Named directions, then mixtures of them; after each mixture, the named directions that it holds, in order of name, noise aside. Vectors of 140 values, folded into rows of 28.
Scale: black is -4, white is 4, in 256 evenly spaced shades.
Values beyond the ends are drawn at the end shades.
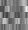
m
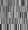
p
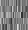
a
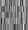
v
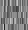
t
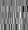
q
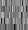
a, v.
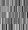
a, p, v.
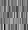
q, t.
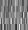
p, q, t.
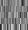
p.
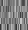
p.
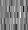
q, v.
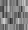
m, t.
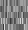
m, t.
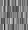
t.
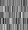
a, m, v.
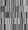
m, t, v.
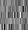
p, q, t.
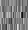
a.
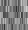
a, m, t.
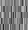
a, q, v.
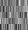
m, p.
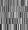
p.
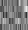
m, p.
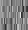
a, q, v.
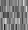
m, q, t.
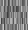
p, t.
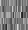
a.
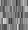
a, m.
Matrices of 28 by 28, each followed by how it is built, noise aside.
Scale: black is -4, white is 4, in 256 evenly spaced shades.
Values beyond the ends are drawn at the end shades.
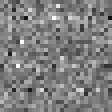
uneven rows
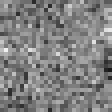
smooth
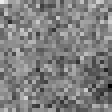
smooth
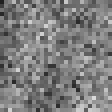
smooth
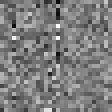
uneven columns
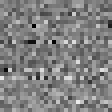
uneven rows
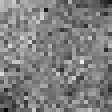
smooth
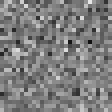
uneven rows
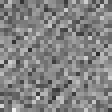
Hankel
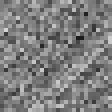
Hankel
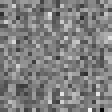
blocks
